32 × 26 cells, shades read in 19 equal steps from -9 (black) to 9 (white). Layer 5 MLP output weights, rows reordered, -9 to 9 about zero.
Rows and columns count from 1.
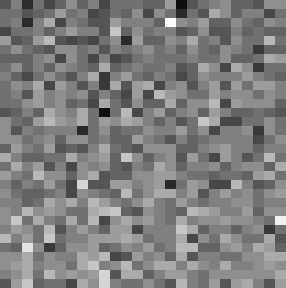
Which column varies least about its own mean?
23
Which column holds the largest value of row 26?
17
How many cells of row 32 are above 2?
5
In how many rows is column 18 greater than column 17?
17
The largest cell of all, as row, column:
3, 16
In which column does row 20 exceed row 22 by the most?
4
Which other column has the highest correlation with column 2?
26
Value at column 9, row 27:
2
